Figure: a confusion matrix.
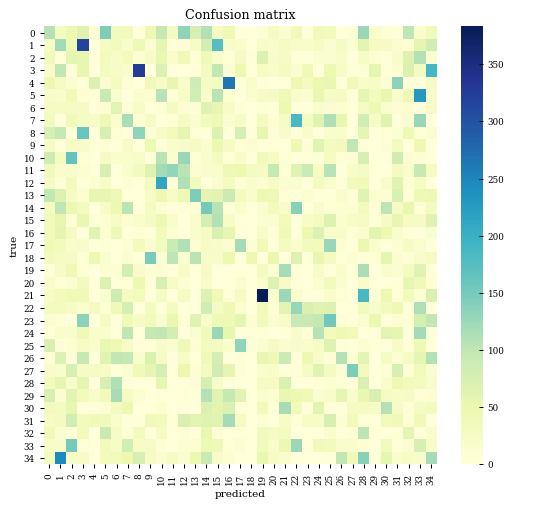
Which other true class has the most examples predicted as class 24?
23
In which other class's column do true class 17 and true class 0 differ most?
5
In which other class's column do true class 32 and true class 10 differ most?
2
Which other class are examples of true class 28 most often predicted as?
6
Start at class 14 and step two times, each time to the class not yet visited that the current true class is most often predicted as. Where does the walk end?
33
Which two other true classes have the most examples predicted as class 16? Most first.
4, 31
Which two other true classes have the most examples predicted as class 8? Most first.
3, 34
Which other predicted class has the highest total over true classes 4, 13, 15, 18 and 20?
16
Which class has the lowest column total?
18
